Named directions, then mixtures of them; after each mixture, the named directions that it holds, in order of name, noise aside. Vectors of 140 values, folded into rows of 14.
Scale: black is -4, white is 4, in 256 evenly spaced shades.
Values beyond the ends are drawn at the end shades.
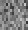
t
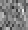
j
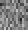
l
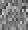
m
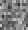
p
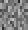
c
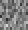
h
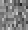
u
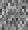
m.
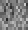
h, t.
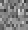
c, j, t.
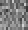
l, t.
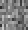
c, p, u.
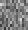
l.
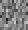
h, l.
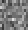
c, p.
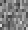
p.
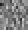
c, l, u.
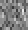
j.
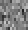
j, u.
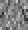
c, j, m.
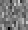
c, u.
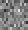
c, t.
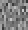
c, m.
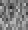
h, t.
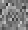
m.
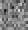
c, j, t.
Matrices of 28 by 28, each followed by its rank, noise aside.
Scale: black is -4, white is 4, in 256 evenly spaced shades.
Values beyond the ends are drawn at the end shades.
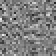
six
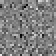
six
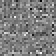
six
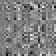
four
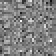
six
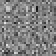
four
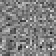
six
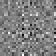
three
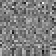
six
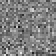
six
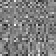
three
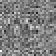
four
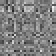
three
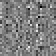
four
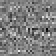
five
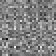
five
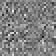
six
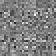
four
